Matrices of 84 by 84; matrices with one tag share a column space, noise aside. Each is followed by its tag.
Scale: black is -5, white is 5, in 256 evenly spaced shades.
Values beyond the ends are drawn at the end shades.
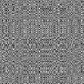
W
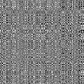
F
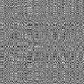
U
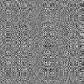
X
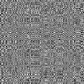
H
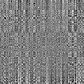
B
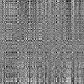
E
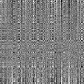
E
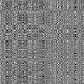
F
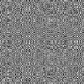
H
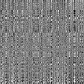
B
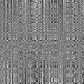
E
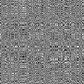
U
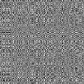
H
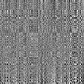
B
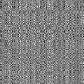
F
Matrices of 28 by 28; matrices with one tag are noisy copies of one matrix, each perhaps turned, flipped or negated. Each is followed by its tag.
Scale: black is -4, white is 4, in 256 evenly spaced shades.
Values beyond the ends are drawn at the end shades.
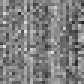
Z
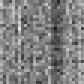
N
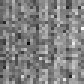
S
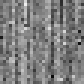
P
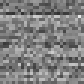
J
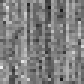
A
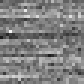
A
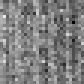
S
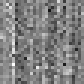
J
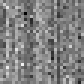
Z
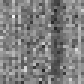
N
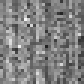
S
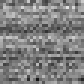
Z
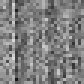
J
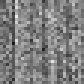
J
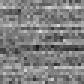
A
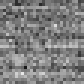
S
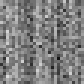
Z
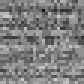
S
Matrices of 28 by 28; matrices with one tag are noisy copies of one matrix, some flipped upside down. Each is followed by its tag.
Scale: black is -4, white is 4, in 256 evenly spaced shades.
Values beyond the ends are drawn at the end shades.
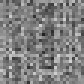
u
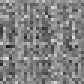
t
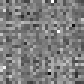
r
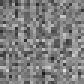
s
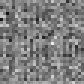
t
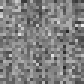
r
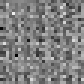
s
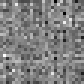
r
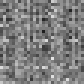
t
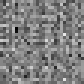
s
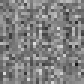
t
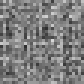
t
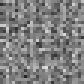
s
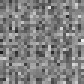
s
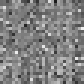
r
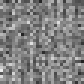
r
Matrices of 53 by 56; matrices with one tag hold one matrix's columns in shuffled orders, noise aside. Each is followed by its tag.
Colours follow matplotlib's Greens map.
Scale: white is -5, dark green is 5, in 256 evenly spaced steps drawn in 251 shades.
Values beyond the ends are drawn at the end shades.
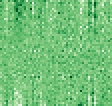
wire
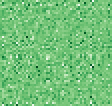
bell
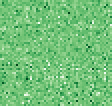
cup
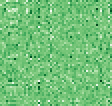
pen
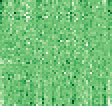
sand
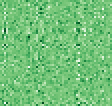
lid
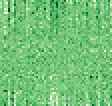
wire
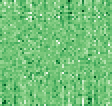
sand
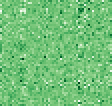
pen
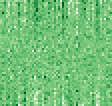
wire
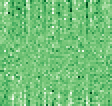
wire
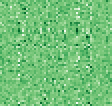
lid
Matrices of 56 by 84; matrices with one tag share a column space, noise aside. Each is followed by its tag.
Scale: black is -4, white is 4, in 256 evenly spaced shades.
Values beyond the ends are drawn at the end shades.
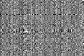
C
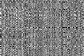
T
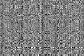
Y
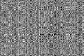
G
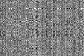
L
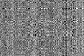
L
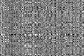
G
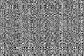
Y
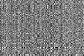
Y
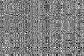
Y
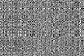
L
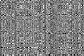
Y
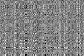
Y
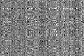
L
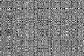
L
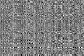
Y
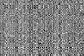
Y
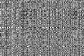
T
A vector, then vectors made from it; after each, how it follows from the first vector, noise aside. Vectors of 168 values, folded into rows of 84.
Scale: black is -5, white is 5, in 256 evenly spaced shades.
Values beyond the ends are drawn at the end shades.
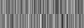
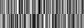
wrapped around, scaled up.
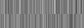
wrapped around, shrunk.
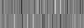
wrapped around, negated, partly zeroed.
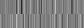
reversed, partly zeroed.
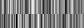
wrapped around, negated, scaled up.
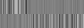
wrapped around, negated, partly zeroed.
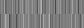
reversed, negated, partly zeroed.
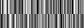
wrapped around, negated, scaled up.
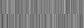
wrapped around, shrunk.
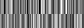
wrapped around, negated, scaled up.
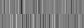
reversed, partly zeroed.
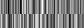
wrapped around, negated, scaled up.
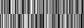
wrapped around, negated, scaled up.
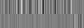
reversed, negated, partly zeroed.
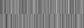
wrapped around, shrunk.
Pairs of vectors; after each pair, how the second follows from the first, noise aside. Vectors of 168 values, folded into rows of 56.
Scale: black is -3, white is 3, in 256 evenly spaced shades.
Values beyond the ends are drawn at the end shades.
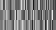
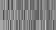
reversed, negated, shrunk.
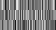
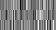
reversed, partly zeroed.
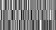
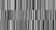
reversed, negated, shrunk.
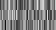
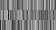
reversed, negated, shrunk.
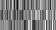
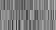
wrapped around, shrunk.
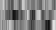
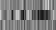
reversed, partly zeroed.
